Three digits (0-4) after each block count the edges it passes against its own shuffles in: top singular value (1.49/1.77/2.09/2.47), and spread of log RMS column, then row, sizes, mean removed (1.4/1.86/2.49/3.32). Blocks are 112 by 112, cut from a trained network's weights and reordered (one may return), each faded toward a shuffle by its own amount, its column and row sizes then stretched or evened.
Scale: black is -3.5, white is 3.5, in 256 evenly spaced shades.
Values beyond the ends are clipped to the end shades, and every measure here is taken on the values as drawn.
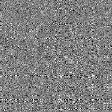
3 2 3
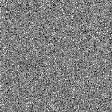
1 1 0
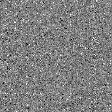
0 2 1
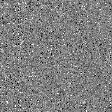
0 2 1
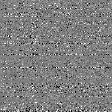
1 2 4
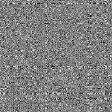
3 2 3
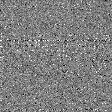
1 0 2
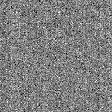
2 0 0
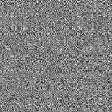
4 1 3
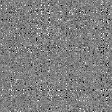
0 3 3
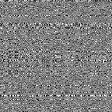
4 0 4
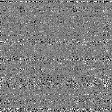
2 2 4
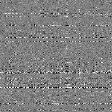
3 2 4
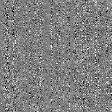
1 4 1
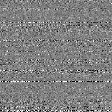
3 0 4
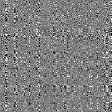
4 4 2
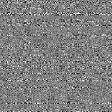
4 2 4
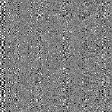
4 4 2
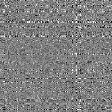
4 2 4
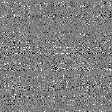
1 3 4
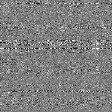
2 1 4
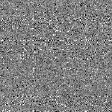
1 2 3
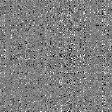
0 4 3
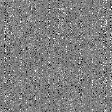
0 4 1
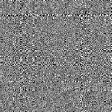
4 3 3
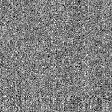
2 0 1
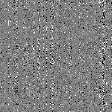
1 4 2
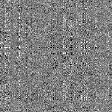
3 3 2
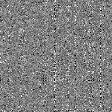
1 3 1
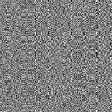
4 3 0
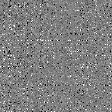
0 3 3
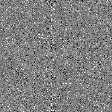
1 2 1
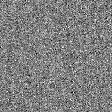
2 0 0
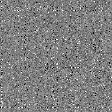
1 3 1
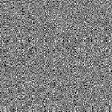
4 3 2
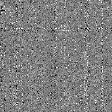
1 3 2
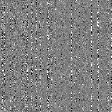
0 4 2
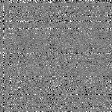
2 2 4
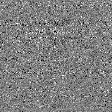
0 1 3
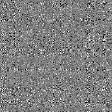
2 3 3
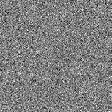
3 0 0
